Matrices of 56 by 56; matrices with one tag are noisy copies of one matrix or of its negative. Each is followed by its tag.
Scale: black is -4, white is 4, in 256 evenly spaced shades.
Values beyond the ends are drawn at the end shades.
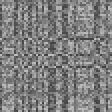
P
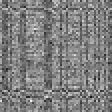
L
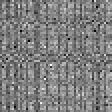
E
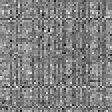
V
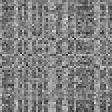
P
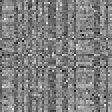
P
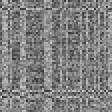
L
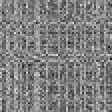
E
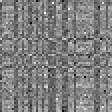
P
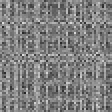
E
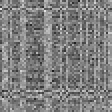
L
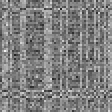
L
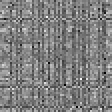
V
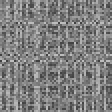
E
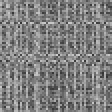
E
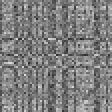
P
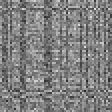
L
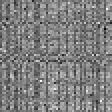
E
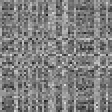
P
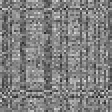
L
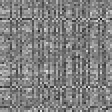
V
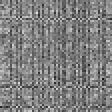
V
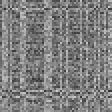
L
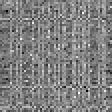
V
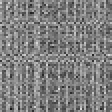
E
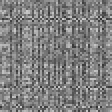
V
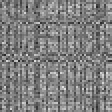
E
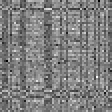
L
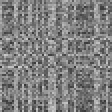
P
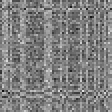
L
